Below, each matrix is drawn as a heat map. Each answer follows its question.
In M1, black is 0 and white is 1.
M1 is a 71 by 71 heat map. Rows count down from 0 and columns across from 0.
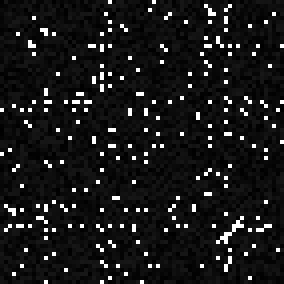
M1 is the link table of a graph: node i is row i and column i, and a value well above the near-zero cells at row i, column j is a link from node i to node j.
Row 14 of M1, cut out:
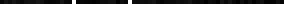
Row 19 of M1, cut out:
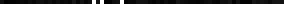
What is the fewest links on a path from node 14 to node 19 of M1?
3
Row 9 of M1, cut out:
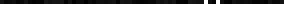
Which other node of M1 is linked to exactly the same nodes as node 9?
node 43
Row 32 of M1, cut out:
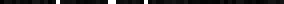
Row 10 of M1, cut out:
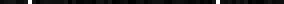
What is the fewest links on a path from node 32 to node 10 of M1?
3
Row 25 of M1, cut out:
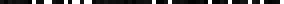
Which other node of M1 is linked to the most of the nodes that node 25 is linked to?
node 11
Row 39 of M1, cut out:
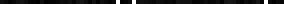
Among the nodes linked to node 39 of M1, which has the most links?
node 66
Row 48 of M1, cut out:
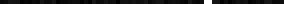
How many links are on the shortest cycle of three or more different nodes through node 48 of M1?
4
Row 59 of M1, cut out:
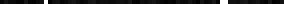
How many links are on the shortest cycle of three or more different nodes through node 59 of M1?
3
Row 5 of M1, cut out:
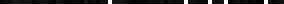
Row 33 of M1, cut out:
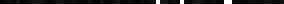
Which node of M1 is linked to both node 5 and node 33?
node 56
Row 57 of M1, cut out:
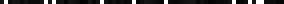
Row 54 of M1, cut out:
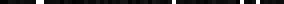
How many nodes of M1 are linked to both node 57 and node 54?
1
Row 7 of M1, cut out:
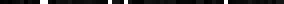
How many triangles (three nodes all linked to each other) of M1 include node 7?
2
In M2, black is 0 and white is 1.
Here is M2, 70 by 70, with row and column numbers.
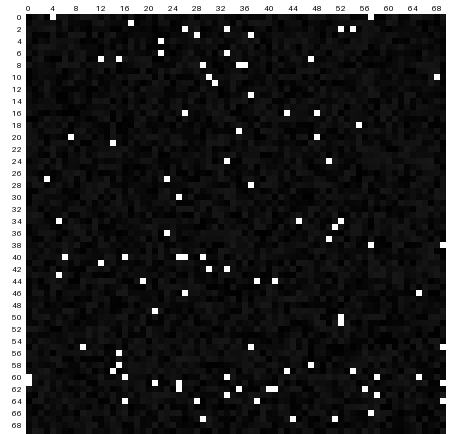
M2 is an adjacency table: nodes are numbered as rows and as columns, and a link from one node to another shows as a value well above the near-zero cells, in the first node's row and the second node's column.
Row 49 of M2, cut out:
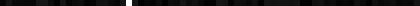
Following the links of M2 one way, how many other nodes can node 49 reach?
2
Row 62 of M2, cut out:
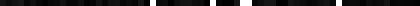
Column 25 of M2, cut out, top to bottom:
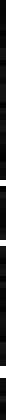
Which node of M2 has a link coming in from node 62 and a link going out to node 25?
node 40
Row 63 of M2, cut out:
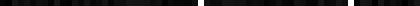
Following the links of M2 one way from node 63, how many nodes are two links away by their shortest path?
2
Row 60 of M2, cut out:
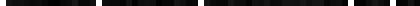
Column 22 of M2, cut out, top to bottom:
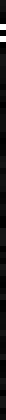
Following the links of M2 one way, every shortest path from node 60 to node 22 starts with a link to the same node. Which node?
node 0
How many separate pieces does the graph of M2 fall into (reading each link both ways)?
6
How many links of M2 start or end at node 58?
4
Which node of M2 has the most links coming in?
node 33
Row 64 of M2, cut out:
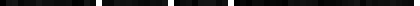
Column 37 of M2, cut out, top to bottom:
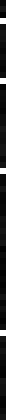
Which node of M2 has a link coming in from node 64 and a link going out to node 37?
node 28
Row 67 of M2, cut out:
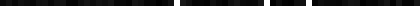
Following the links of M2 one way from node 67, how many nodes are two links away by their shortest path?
4
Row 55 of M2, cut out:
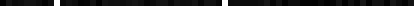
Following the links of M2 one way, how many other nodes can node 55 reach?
5
